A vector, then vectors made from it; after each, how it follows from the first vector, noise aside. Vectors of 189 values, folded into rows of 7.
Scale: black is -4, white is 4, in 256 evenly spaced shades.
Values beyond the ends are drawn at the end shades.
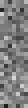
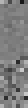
reversed, partly zeroed.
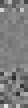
negated, partly zeroed.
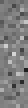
wrapped around, partly zeroed.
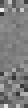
negated, partly zeroed.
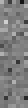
reversed, partly zeroed.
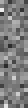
sign-scrambled.
